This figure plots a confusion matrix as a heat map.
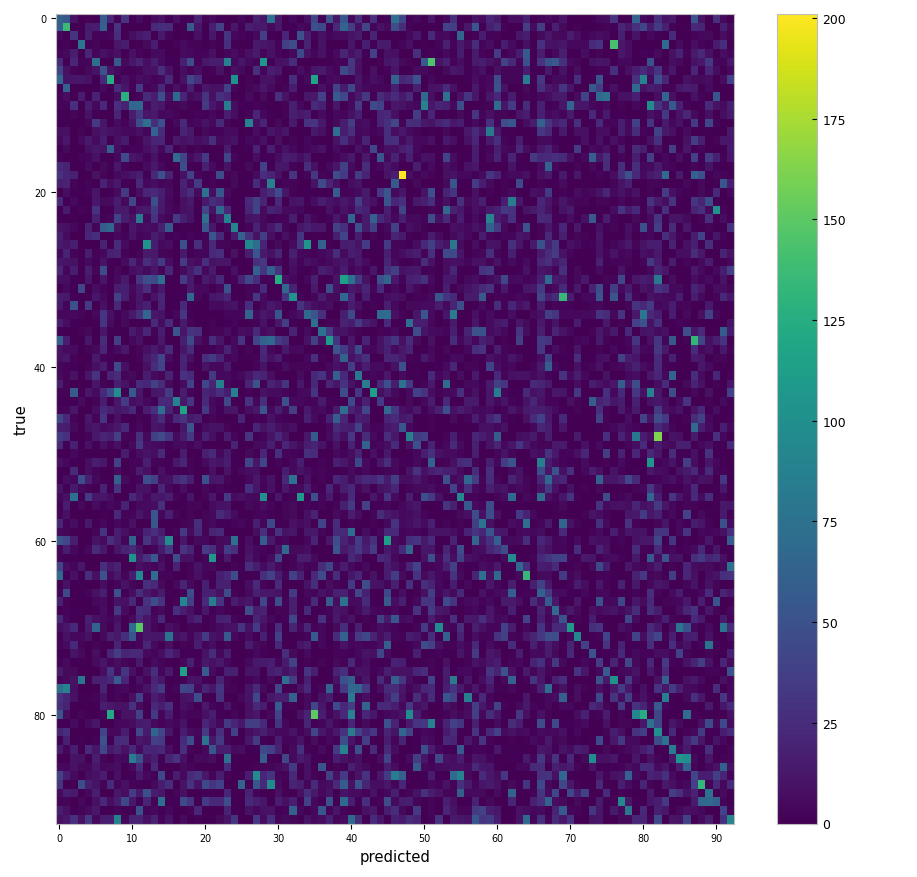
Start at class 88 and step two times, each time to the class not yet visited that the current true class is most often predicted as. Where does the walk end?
27
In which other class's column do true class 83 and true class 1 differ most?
20
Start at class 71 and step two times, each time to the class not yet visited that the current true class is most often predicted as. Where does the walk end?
7
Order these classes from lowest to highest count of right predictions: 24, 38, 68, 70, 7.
38, 68, 24, 70, 7
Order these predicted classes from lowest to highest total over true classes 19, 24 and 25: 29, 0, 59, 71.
71, 0, 59, 29
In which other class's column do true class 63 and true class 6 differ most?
92
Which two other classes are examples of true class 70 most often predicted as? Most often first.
11, 52
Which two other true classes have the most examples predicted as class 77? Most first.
90, 42
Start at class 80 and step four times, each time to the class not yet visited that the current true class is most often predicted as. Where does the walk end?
40
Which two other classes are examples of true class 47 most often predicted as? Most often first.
87, 18
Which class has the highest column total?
39
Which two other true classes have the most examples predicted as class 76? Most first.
3, 32
